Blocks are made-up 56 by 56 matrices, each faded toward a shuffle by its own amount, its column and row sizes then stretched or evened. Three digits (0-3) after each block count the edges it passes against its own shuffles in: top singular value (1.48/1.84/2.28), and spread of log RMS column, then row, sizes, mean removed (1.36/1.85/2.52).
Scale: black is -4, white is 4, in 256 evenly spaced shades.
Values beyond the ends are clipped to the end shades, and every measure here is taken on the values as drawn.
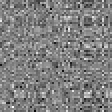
3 1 1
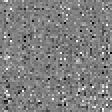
0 2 1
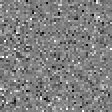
1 1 0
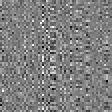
3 3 0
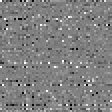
2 0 3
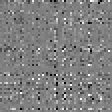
1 3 3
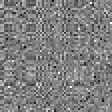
3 0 0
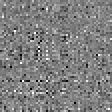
2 1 2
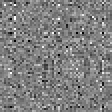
2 2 2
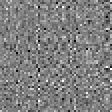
3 2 1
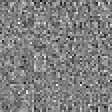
2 1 1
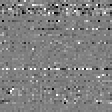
1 0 3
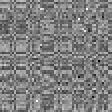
3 0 1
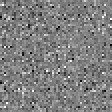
0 2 2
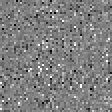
0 1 0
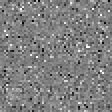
1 1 1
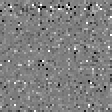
0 1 2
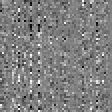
1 3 0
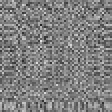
3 2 2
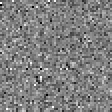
1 0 0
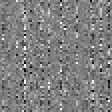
2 3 0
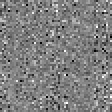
0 3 1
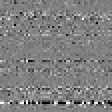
3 0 3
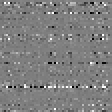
2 1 3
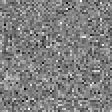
1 0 1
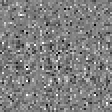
1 1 1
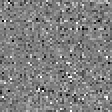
1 1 2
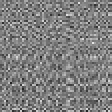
3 1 3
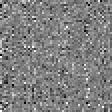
2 2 0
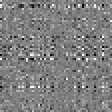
3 2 3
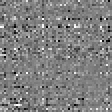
1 2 3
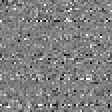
2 0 3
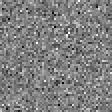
1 1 0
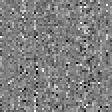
0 3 0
